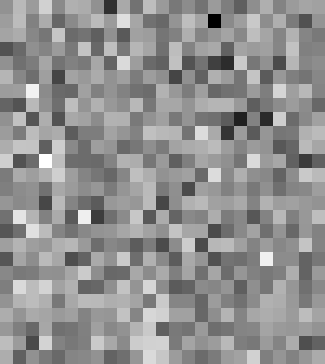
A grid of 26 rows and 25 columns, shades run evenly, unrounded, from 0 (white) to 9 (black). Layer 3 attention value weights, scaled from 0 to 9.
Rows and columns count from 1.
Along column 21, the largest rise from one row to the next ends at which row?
20
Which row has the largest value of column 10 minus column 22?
7
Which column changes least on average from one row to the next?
23
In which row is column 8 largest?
16
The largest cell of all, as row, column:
2, 17
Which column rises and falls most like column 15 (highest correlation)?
18
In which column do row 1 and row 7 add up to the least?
3
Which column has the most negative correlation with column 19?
22
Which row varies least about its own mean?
14
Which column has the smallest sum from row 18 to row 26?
12
